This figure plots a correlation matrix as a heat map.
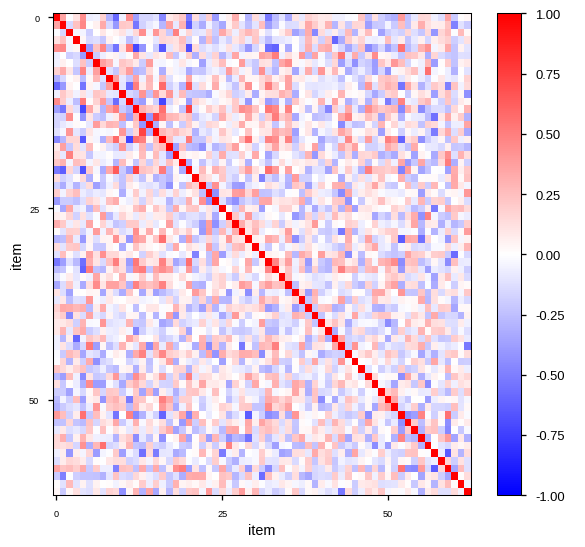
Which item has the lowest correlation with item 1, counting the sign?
20
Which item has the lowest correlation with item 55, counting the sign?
29
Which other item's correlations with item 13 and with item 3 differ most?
15
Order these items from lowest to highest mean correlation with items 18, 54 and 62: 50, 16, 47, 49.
50, 49, 16, 47
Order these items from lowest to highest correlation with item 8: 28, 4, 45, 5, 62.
4, 45, 5, 62, 28
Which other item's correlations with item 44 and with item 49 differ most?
13
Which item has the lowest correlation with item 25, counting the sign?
57
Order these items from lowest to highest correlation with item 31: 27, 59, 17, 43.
59, 17, 27, 43
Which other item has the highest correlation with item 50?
16
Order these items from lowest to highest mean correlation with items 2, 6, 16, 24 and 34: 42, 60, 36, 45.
45, 36, 60, 42
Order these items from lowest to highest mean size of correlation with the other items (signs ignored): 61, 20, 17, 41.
61, 41, 17, 20
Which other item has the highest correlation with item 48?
5
